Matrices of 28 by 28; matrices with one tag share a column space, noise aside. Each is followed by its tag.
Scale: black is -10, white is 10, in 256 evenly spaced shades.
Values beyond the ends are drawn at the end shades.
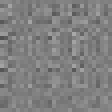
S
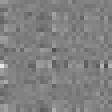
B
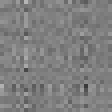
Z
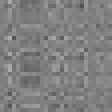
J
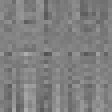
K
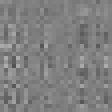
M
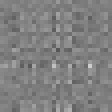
B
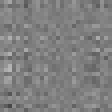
J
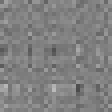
Z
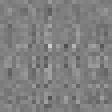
M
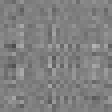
M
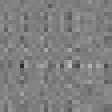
B
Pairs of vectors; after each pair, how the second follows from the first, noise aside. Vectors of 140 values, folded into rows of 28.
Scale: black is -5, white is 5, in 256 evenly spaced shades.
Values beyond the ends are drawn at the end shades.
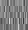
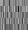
reversed, negated.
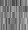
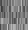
reversed, negated.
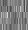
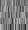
wrapped around, negated.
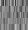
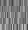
reversed, negated.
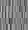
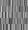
copied.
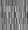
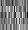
scaled up.
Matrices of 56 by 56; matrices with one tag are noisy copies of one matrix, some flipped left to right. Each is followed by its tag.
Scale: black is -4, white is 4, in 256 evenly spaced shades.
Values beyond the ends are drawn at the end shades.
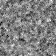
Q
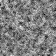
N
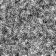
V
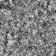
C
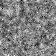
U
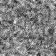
V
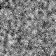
C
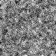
V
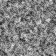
Q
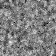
C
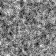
U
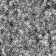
C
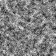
N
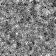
U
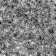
V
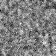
C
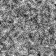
V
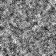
N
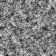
N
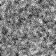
V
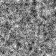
U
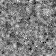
U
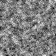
N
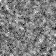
N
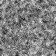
V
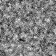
Q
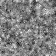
U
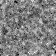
V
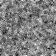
V
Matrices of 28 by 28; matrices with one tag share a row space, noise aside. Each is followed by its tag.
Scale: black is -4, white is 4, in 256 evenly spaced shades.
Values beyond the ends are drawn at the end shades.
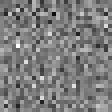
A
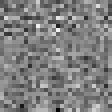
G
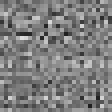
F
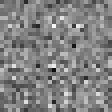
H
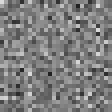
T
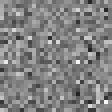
T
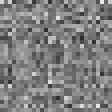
F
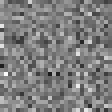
T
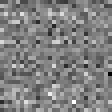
H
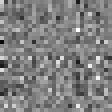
T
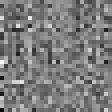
T
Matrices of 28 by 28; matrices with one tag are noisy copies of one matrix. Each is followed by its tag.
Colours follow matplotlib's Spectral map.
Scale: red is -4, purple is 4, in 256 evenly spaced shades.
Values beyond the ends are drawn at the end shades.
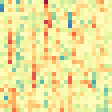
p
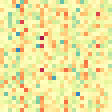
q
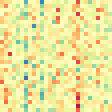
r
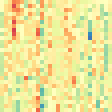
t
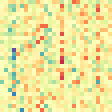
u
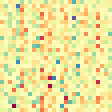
q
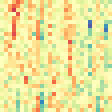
t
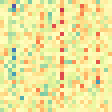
u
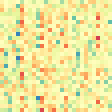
q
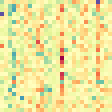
u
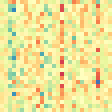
u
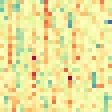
p
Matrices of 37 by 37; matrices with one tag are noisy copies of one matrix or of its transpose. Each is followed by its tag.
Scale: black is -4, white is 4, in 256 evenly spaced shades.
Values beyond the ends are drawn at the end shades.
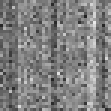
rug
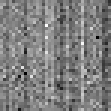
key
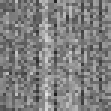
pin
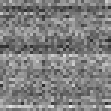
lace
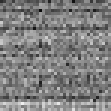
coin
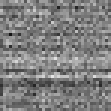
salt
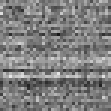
salt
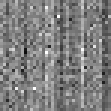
key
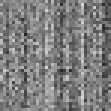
key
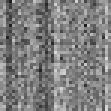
lace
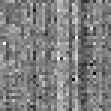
salt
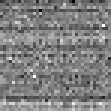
coin
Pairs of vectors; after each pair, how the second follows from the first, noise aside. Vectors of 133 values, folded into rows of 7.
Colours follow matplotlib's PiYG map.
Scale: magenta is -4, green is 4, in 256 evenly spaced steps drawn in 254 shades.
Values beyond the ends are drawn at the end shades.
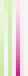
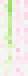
reversed, negated, shrunk.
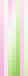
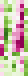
wrapped around, negated, scaled up.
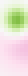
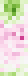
wrapped around.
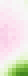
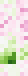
wrapped around.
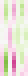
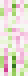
negated.
